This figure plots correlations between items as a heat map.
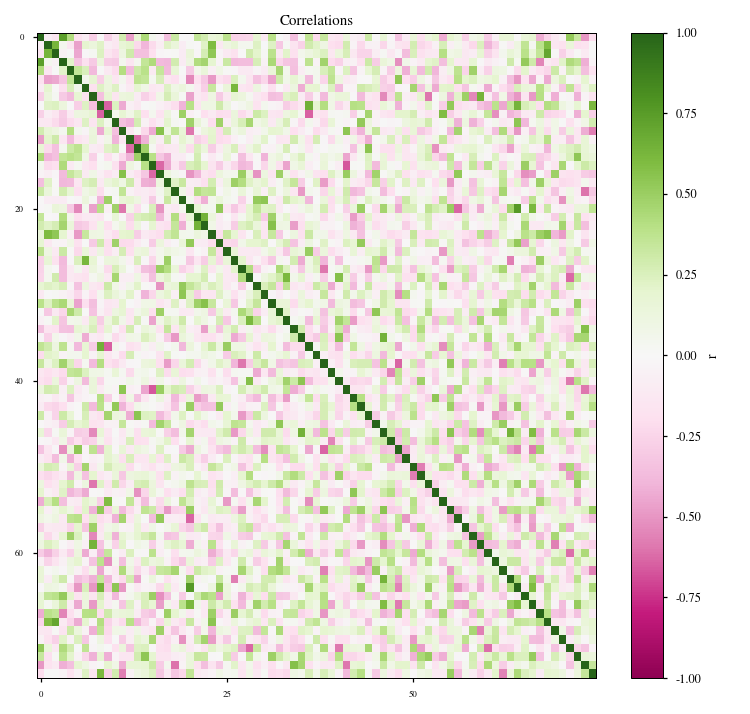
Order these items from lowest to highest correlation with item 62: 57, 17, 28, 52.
57, 52, 28, 17
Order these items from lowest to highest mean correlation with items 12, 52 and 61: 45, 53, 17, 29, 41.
41, 53, 29, 17, 45
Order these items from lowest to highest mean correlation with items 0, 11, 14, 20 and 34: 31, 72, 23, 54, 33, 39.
54, 39, 33, 23, 31, 72
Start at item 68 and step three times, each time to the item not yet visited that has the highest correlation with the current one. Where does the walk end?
23
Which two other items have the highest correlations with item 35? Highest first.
46, 40
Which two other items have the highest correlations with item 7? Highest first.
59, 57
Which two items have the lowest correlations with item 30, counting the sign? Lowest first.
48, 14
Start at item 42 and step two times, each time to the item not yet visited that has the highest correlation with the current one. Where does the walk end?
47
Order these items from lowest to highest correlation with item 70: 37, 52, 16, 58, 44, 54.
54, 16, 44, 58, 52, 37
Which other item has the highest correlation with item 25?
36
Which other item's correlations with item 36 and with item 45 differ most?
8
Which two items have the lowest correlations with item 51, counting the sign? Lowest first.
50, 71
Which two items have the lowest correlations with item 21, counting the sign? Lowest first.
42, 16
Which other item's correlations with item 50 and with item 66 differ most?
72
